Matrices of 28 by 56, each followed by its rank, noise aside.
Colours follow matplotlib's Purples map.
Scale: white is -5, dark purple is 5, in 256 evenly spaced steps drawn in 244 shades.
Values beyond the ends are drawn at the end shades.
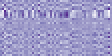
two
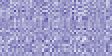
four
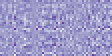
four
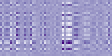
one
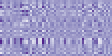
two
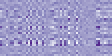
two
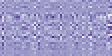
three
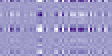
one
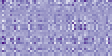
three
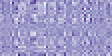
three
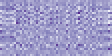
three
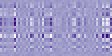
one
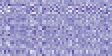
four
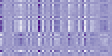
one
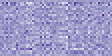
four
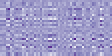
two
